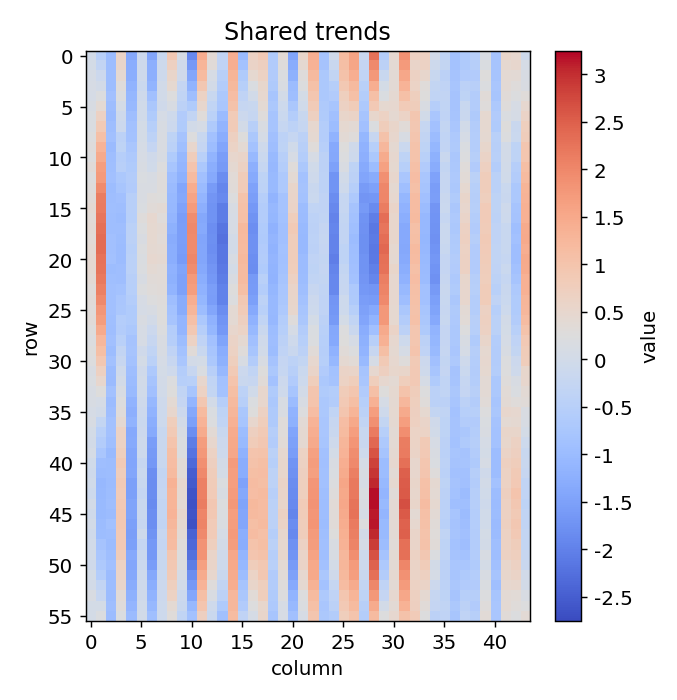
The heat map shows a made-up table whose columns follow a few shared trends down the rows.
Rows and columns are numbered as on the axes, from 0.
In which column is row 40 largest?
28
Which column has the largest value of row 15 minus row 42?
10
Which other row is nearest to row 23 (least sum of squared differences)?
14
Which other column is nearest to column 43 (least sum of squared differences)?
39
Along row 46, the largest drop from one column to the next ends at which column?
29
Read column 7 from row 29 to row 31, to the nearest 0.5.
0 0 0
